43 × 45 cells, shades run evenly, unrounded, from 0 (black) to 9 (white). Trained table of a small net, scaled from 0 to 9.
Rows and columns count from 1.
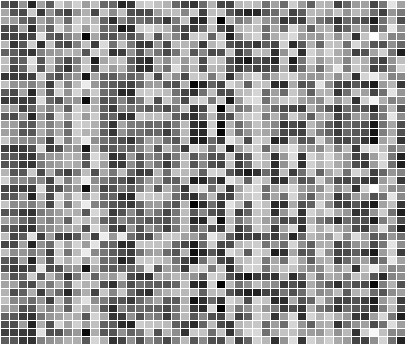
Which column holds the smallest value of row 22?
28
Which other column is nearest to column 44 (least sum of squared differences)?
9
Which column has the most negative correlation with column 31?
21
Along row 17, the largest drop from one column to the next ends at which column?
25
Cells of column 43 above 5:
20
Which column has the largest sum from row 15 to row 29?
29
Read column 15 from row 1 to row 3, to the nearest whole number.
2 3 3
